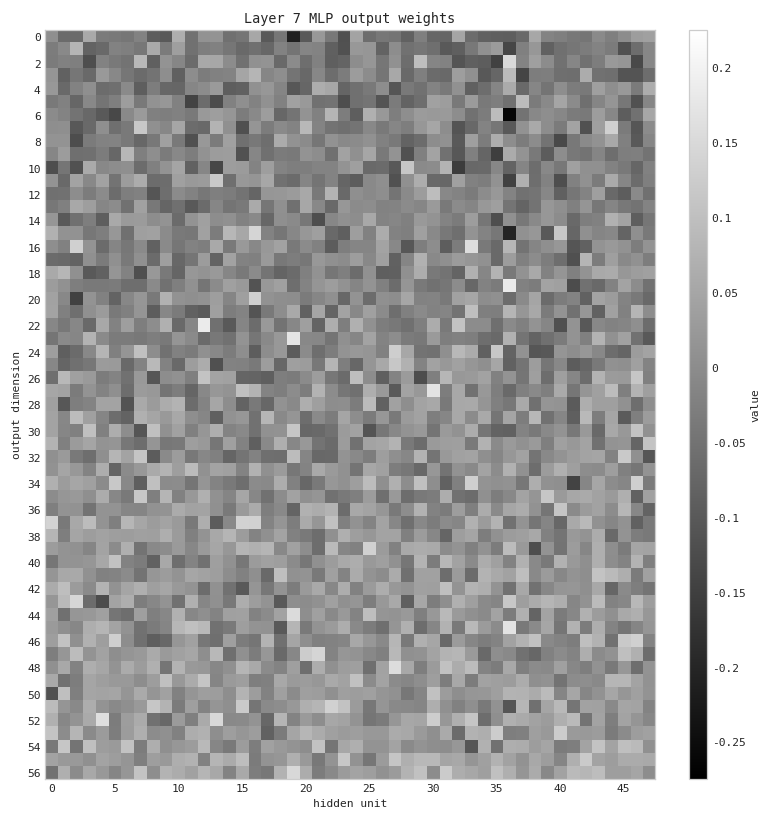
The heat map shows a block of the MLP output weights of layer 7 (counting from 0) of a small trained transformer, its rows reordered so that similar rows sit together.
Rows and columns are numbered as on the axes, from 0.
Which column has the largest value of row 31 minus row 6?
36
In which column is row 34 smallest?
41
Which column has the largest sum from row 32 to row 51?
43
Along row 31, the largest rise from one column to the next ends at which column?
47
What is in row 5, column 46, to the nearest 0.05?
-0.1
